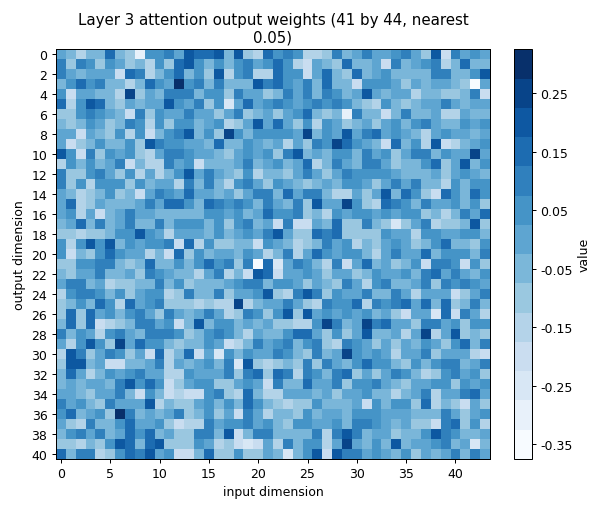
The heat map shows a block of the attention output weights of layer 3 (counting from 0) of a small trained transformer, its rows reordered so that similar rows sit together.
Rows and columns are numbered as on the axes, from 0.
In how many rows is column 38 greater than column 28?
12
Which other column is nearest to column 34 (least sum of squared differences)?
35
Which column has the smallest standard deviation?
36
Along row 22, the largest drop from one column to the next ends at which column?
22
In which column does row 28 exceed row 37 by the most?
37
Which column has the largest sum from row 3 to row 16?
13
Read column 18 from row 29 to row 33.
-0.15 -0.05 -0.25 -0.1 0
